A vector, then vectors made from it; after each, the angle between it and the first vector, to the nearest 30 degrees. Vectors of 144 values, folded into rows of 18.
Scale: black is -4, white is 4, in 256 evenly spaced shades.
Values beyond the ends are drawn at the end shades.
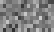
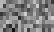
30 degrees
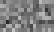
120 degrees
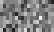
30 degrees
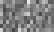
60 degrees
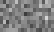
120 degrees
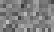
30 degrees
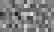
60 degrees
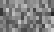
90 degrees
